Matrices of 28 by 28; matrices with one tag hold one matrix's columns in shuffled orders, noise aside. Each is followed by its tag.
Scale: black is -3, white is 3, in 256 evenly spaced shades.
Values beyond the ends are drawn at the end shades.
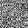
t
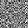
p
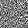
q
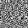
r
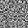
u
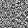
q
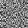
q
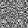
p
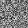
r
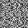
t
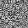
r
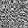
u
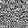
u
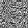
p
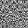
u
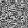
r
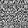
u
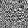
u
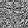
p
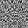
u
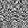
u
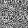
r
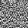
q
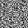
t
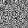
r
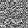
p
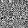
r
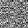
p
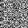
t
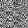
q
